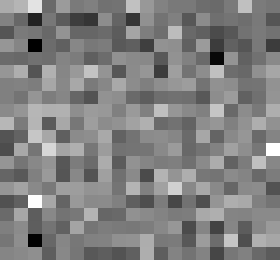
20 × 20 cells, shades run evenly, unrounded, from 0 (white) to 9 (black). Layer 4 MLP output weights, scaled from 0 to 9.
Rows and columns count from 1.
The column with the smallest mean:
13
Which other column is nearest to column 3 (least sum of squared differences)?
18
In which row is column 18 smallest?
1
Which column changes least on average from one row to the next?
8
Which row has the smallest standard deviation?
7
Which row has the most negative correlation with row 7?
10
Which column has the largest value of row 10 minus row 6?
4
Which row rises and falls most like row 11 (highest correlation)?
16
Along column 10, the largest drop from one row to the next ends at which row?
3
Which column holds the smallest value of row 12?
20
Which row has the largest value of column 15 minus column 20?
12
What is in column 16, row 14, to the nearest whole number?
5
